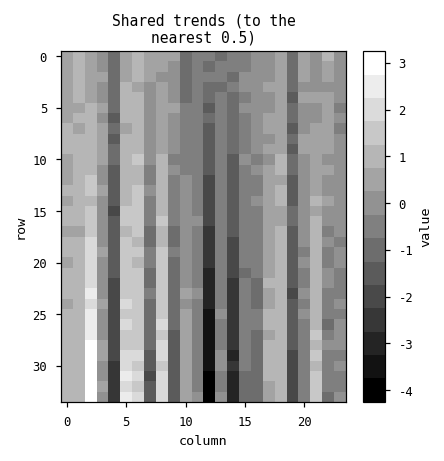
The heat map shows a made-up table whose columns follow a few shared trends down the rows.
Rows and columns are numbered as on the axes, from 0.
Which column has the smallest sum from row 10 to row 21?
12
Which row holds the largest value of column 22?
0
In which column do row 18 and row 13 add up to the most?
2
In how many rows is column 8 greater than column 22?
25
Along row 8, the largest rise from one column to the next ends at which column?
5
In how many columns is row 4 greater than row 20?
8
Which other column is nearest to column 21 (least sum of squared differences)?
18
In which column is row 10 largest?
6
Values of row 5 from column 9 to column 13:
0.5 -0.5 -0.5 -1.5 -0.5
